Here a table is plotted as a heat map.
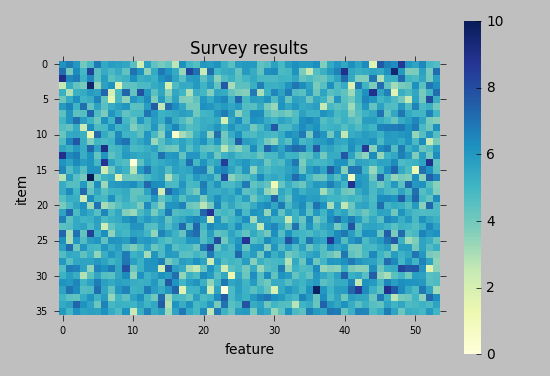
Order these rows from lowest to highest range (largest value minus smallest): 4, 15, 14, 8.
8, 15, 4, 14
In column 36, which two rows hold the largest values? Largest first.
32, 12
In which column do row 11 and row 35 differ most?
52
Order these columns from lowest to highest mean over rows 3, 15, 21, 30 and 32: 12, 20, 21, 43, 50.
50, 43, 21, 12, 20
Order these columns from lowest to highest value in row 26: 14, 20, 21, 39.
14, 39, 20, 21
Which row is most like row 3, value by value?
16
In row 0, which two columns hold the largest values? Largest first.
48, 45
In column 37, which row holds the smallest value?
6
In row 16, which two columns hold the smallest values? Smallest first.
41, 8
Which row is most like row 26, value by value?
21
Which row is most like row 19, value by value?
9
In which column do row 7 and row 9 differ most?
30
